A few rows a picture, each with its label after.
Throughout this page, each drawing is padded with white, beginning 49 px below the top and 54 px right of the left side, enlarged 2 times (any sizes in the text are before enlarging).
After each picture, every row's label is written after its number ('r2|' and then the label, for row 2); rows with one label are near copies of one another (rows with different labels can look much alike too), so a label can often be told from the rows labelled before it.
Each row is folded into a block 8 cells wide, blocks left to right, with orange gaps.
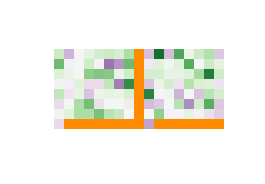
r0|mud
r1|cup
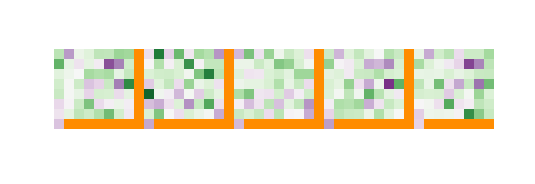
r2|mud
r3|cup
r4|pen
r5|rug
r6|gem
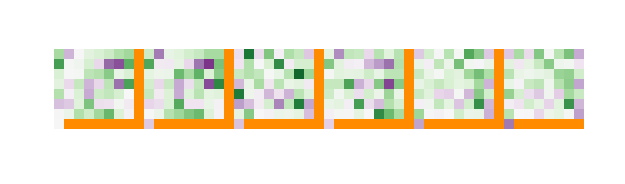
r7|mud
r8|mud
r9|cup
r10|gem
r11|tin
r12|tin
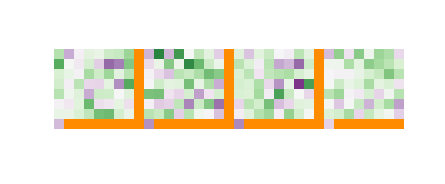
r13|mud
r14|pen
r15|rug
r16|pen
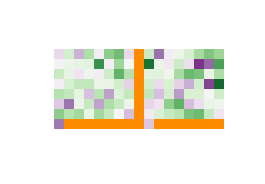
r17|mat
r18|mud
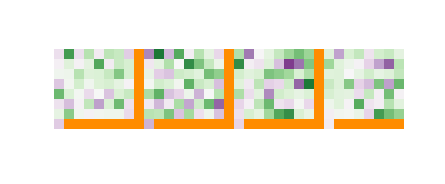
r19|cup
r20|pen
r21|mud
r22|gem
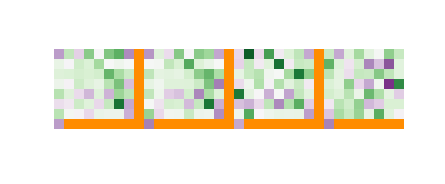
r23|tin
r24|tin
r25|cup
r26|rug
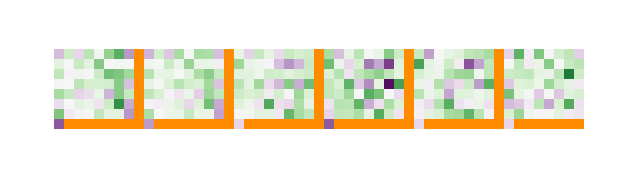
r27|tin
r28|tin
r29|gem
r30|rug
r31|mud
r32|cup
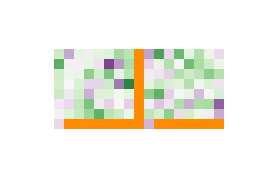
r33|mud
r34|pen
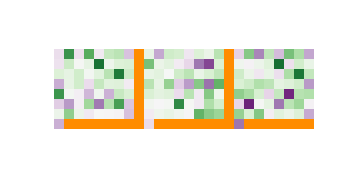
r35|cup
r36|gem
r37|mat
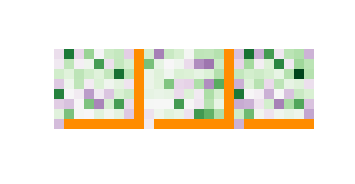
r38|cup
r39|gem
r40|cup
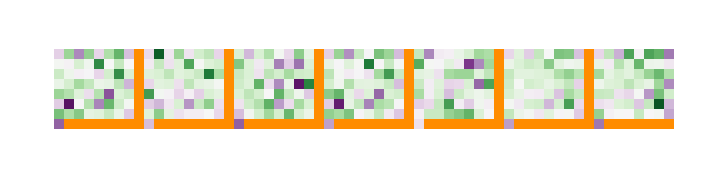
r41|mat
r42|cup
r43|rug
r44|mat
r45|mud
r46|tin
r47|tin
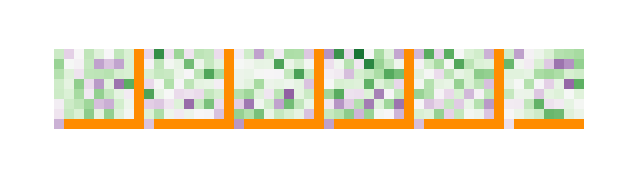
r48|rug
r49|cup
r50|mat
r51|pen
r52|pen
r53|mud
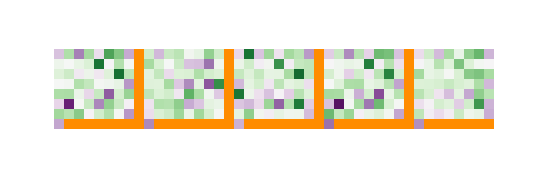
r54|mat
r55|rug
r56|cup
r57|mat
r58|tin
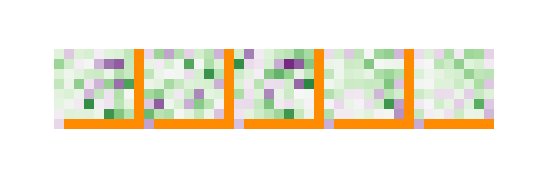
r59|gem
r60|mat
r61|mud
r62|tin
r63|tin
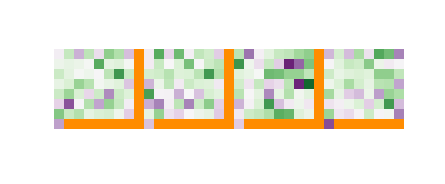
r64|mat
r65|cup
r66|mud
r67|tin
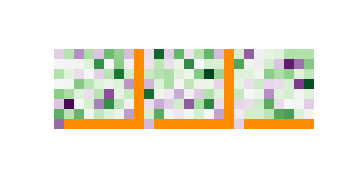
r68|mat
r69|cup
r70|mud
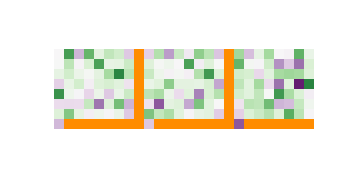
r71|cup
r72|mat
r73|rug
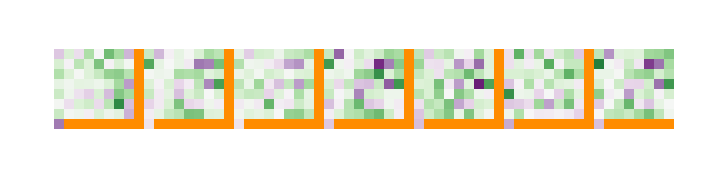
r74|tin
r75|mud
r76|gem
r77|mud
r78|rug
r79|cup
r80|mud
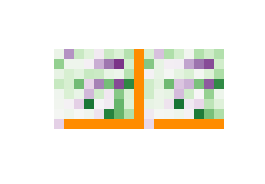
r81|gem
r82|gem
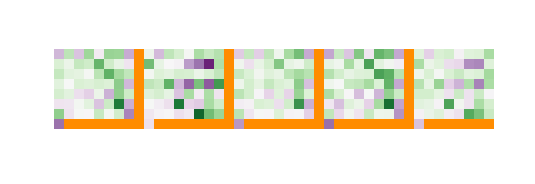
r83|tin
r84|gem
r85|tin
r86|tin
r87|gem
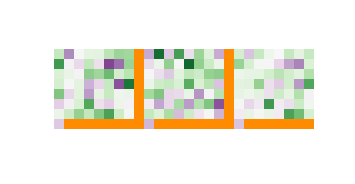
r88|mud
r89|pen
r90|gem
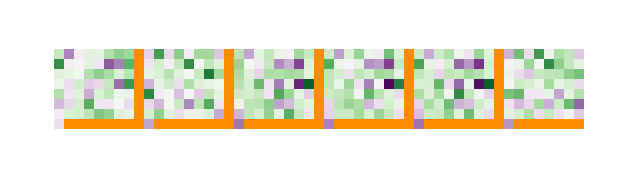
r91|mud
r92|cup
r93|rug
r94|rug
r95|rug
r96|pen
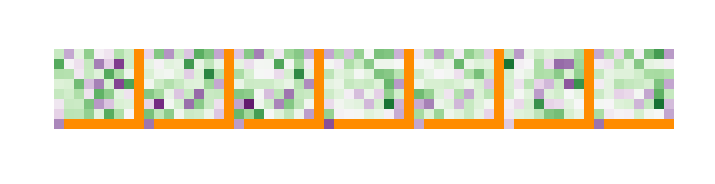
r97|rug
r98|mat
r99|mat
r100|tin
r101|mat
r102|mud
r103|tin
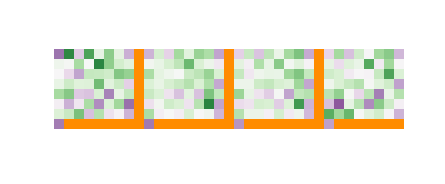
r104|pen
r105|tin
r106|tin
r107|mat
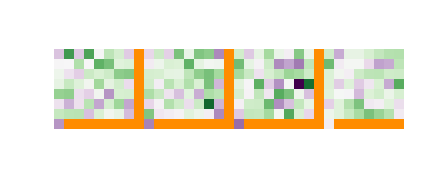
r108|pen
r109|tin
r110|rug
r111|mud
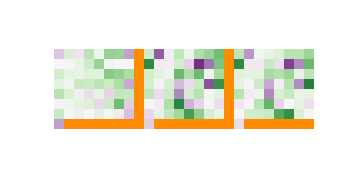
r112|tin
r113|mud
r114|mud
